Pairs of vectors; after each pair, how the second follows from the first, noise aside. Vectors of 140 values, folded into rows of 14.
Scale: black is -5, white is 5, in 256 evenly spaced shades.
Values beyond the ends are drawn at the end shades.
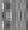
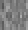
negated, shrunk.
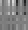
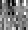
negated, scaled up.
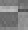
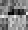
wrapped around, negated, scaled up.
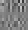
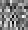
wrapped around, negated, scaled up.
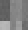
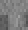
wrapped around, partly zeroed.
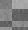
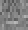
wrapped around, partly zeroed.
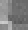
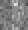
wrapped around, partly zeroed.
